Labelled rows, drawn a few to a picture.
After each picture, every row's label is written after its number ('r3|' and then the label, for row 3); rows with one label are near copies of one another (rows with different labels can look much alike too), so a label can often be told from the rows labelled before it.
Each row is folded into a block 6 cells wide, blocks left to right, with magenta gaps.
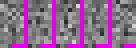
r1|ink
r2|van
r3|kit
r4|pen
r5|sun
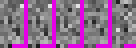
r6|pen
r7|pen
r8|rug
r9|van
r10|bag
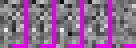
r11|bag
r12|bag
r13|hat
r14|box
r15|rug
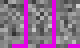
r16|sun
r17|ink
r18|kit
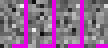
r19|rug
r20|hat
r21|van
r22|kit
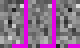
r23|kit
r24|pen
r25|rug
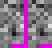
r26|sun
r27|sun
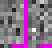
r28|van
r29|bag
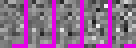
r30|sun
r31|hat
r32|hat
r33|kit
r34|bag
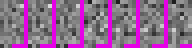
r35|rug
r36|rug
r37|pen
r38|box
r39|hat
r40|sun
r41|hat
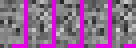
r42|van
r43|bag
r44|box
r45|van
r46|bag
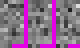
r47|sun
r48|van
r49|rug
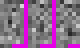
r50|kit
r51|bag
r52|sun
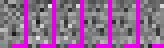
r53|sun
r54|kit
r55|kit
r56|van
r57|van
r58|pen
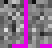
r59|bag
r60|hat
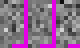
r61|bag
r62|rug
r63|box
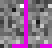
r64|rug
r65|kit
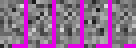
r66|rug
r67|box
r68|ink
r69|van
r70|ink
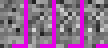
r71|van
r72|hat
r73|ink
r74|bag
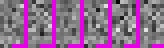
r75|rug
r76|sun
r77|van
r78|rug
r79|box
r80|bag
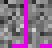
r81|box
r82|hat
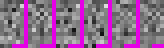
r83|kit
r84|ink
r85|van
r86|pen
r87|sun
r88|ink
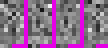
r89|ink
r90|rug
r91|kit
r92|bag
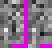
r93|bag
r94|hat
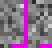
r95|rug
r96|box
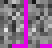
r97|bag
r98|box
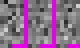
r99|box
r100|van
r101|kit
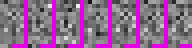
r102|ink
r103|rug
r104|kit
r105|hat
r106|ink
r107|box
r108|box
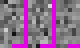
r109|hat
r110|pen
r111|van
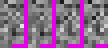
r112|sun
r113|hat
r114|box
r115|box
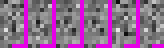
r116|bag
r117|kit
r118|van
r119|van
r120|hat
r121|bag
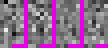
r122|hat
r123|ink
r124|pen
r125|kit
